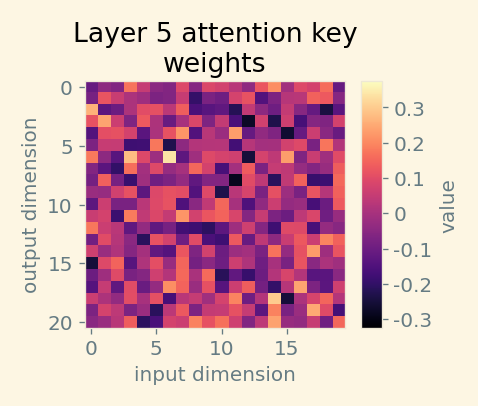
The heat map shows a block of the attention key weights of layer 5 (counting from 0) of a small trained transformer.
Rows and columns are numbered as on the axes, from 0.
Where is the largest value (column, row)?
6, 6
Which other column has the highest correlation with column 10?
13
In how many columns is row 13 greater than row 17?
12
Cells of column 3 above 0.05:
9
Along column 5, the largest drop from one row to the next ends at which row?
19
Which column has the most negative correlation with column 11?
15
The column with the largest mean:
7
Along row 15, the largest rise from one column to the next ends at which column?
1
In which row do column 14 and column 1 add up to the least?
2
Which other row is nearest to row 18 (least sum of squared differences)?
0
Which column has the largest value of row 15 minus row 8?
11
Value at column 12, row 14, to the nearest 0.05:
0
